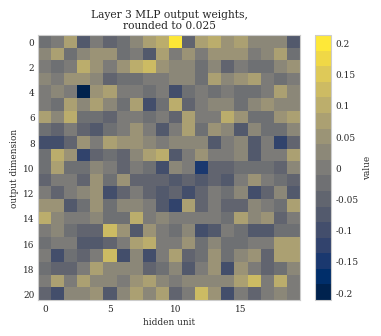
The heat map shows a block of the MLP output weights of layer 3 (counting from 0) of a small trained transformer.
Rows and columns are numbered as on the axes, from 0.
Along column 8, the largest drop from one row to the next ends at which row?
17
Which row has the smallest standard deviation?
3
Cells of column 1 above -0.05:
15
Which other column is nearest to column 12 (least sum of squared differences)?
9
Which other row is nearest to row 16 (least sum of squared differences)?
7
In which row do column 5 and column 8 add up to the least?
12
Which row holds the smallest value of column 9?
10
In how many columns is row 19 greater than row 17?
15
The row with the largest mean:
19
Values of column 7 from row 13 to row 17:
0.025 0.1 -0.075 0.075 0.025
